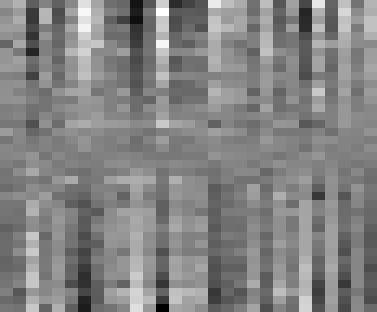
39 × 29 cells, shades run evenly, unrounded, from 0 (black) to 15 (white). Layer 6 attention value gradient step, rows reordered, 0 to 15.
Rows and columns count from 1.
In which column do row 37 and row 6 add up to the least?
19
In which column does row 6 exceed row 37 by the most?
13
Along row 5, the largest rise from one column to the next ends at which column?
4
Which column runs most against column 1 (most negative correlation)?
26
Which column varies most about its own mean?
7
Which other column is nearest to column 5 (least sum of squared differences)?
12
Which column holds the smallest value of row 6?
11
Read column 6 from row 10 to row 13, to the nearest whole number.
9 8 10 7
